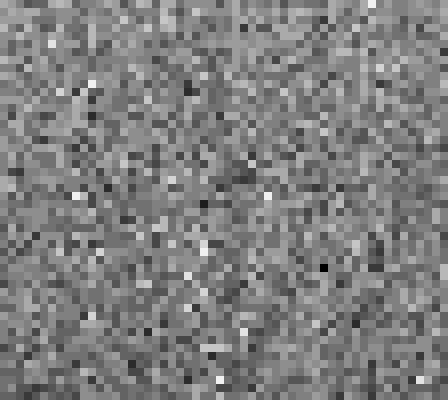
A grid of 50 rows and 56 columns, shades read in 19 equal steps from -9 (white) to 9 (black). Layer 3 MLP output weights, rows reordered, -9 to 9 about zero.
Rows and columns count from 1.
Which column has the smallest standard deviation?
54
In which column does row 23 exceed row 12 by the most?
32
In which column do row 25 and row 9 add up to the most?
12
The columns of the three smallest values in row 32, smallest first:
26, 13, 8
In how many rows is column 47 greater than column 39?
25
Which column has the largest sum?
29
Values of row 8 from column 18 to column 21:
0 0 4 2
